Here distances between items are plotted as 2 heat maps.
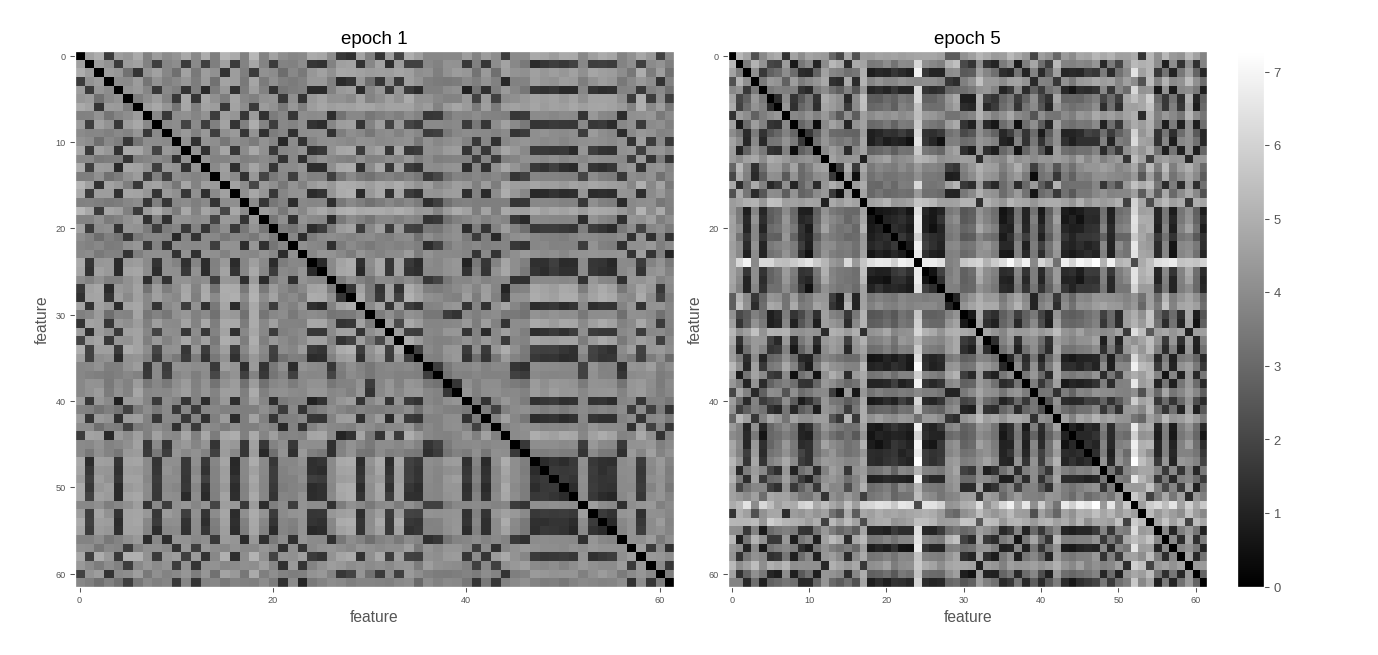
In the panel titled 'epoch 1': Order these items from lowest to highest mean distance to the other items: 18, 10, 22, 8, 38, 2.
8, 22, 10, 38, 2, 18
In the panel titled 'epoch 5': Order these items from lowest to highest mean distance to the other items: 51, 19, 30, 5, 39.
19, 30, 5, 39, 51
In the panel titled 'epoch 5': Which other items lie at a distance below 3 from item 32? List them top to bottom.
12, 17, 51, 54, 59
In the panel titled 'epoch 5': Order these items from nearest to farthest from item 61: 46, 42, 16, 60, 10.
10, 46, 16, 60, 42
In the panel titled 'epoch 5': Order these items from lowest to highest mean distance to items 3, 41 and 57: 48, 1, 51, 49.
49, 48, 1, 51
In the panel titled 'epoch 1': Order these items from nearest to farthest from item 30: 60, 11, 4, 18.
60, 4, 11, 18
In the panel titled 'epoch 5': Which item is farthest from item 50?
54
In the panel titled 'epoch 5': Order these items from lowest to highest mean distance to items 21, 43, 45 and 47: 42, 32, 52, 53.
32, 42, 53, 52
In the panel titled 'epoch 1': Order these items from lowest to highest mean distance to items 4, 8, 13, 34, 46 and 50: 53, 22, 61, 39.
53, 22, 61, 39
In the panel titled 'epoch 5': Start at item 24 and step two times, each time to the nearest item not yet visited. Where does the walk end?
42
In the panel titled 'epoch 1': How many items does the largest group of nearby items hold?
24
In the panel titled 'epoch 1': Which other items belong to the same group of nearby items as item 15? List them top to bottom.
2, 6, 18
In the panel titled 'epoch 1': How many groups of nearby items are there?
6
